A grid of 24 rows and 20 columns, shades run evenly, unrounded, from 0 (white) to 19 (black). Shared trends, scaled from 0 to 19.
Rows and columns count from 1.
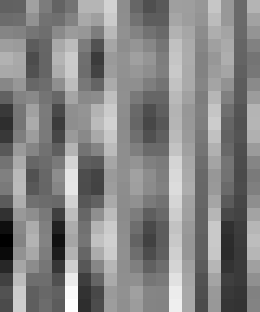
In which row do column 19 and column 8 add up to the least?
1
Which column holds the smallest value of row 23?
6
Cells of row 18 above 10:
9
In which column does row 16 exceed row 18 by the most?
8
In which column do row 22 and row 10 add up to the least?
14
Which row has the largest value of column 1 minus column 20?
19
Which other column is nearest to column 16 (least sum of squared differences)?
7
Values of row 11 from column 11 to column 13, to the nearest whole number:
11 13 12
